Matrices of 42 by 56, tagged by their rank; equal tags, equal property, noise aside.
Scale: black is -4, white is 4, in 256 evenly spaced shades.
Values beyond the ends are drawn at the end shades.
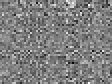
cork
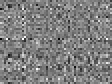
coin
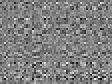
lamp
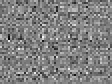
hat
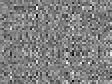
lamp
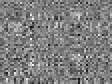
lamp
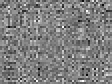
coin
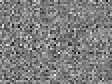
cork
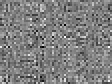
hat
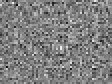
cork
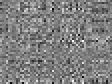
hat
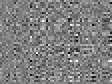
hat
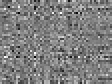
coin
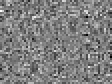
cork
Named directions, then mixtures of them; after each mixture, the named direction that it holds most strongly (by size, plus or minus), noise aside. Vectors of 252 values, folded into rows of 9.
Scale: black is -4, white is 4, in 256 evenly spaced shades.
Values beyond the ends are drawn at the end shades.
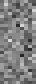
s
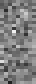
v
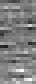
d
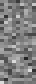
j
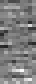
d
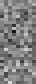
v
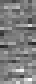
d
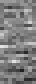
d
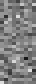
j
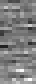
d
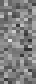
s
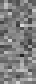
s
